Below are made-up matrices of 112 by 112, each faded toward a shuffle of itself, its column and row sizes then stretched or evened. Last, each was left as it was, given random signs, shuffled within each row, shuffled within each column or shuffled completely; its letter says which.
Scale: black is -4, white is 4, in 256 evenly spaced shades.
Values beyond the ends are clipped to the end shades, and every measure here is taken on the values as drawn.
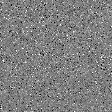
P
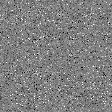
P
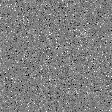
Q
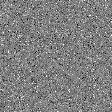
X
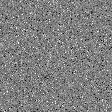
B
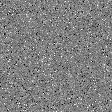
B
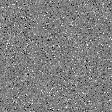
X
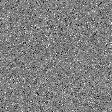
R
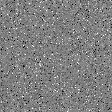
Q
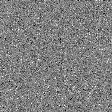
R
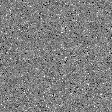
P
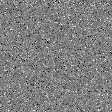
R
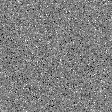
B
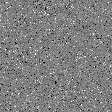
B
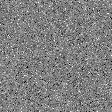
B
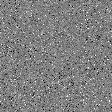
Q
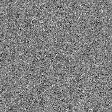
P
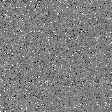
P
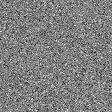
B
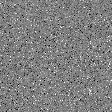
R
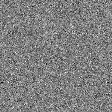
R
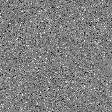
Q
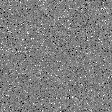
P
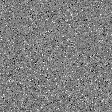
B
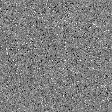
P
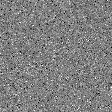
R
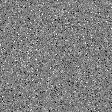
Q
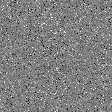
Q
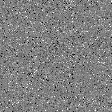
P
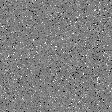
Q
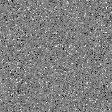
X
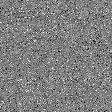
R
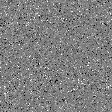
Q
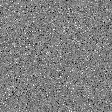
R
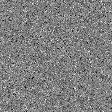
P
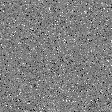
B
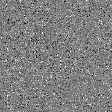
X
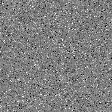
R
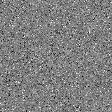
Q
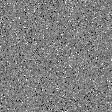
Q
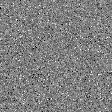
X
